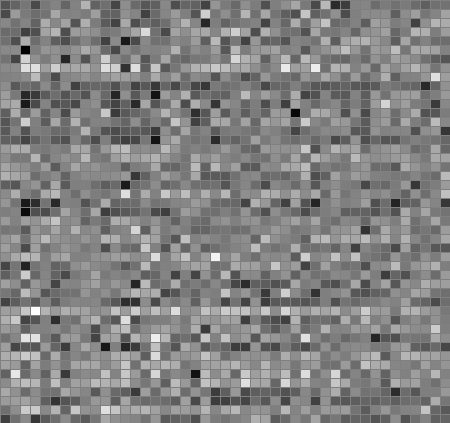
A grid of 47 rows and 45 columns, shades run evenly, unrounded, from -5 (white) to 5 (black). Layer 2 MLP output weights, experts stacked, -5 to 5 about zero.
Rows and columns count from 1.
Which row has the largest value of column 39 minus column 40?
43
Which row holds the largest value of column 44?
12
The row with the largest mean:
10
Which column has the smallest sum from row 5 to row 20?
41
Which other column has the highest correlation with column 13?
2
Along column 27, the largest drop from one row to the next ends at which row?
35
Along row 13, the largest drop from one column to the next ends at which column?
31
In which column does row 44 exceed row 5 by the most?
22
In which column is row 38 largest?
38
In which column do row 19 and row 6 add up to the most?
3
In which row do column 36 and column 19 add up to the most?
28
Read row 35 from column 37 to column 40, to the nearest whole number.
-3 -1 -1 0
